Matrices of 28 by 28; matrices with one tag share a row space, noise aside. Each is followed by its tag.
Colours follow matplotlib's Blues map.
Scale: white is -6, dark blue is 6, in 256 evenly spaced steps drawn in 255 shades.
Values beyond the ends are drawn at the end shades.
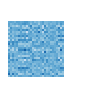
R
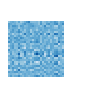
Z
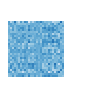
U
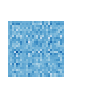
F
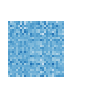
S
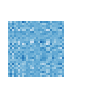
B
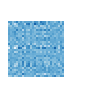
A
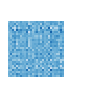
F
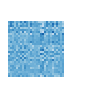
S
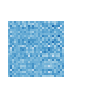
U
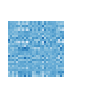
R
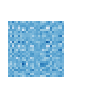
B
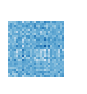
A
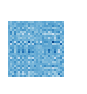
U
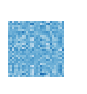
B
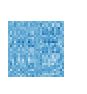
U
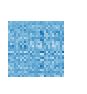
S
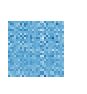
S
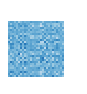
S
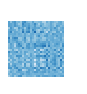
A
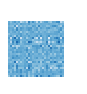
F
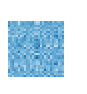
Z
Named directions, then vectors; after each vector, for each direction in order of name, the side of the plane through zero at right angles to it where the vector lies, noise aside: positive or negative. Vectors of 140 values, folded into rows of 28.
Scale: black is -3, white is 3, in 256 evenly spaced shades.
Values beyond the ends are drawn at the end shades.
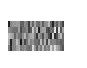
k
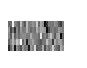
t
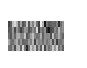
positive, positive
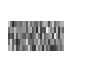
negative, negative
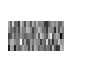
negative, positive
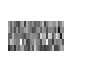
negative, positive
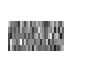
negative, positive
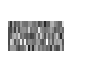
negative, positive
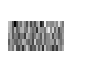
negative, negative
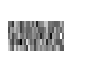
positive, negative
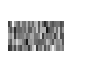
positive, positive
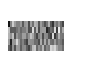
positive, positive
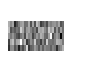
negative, positive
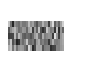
negative, negative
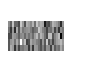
negative, positive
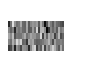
positive, positive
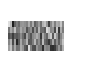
negative, negative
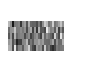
negative, negative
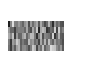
positive, positive
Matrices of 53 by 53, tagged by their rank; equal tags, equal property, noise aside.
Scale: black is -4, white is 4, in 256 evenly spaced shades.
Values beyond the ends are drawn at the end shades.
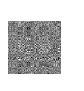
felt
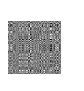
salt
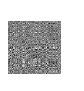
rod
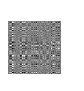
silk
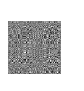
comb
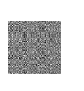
comb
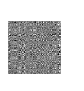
rod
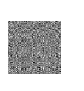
felt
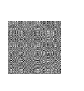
salt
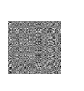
comb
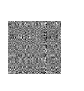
felt
